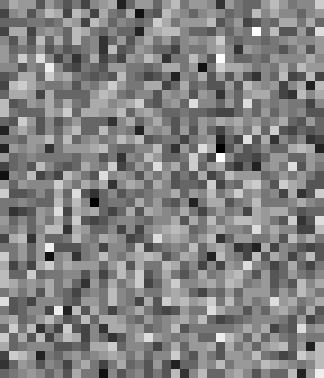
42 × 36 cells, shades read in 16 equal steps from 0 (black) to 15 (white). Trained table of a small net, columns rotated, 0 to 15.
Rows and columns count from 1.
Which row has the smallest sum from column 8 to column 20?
9
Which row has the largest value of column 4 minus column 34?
42
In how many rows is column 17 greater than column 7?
20
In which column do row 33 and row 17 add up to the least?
25
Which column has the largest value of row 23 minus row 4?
16
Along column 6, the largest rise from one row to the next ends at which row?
30
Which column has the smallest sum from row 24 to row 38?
12
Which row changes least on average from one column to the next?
13
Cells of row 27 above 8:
17
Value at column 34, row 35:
6
